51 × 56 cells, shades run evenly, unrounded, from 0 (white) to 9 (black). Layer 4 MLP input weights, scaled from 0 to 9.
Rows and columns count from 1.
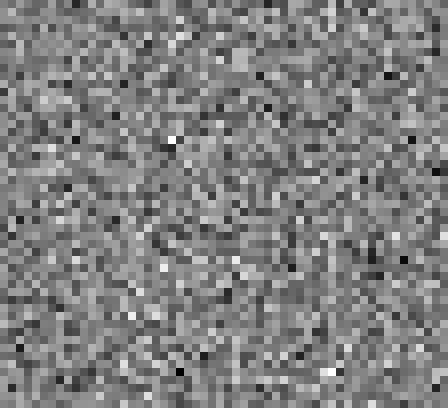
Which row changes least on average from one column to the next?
50
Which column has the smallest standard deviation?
11
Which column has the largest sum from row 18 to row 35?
37
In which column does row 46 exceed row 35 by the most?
31
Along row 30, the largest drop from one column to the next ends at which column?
56
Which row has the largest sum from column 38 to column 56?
22
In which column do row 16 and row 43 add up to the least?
28
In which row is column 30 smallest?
33
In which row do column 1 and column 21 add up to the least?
34
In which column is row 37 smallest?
18
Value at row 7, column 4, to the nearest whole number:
5
